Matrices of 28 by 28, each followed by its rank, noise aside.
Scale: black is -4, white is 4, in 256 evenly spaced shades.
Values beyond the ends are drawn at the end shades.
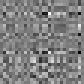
two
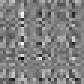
three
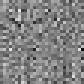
six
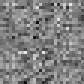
six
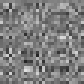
four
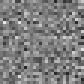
four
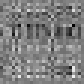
three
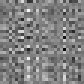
three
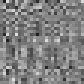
four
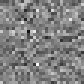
six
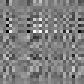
two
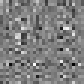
four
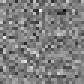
six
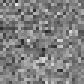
eight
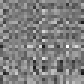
three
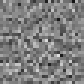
six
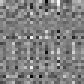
three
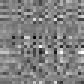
three
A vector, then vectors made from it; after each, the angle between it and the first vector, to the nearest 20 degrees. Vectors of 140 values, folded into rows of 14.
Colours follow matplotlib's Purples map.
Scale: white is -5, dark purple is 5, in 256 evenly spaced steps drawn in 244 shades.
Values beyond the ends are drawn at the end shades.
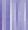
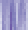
140 degrees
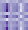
80 degrees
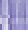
120 degrees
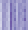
160 degrees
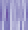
40 degrees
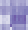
120 degrees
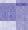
100 degrees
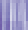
20 degrees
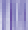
160 degrees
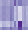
100 degrees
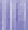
40 degrees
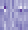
80 degrees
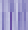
140 degrees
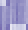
60 degrees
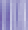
20 degrees
